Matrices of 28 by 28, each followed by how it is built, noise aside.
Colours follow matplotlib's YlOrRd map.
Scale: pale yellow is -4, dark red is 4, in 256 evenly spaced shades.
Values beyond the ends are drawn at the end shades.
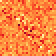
banded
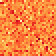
diagonal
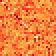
diagonal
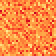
Toeplitz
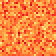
repeating columns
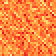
Toeplitz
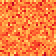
repeating columns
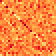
diagonal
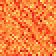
Toeplitz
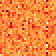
uneven columns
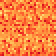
repeating columns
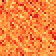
Toeplitz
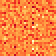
uneven columns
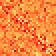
banded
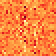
uneven columns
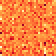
uneven columns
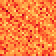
Toeplitz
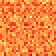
repeating columns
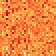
uneven columns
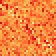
banded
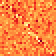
banded
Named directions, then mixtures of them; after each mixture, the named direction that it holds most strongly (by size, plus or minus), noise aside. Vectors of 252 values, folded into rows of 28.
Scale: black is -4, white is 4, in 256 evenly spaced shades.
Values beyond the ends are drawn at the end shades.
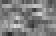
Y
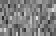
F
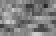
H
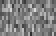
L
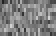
F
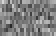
L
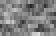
H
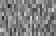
F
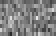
F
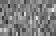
F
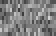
F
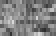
H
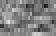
H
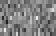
F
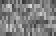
L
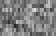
L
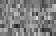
F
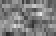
Y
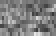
H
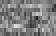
F
